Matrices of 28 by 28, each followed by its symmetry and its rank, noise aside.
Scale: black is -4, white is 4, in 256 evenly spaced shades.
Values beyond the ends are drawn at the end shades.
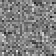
antisymmetric, rank eight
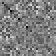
symmetric, rank eight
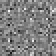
antisymmetric, rank six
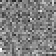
no symmetry, rank eight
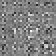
symmetric, rank four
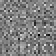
no symmetry, rank six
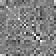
symmetric, rank four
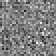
antisymmetric, rank six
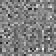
no symmetry, rank eight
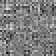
no symmetry, rank six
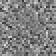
no symmetry, rank eight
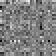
no symmetry, rank four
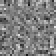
antisymmetric, rank six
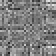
no symmetry, rank four
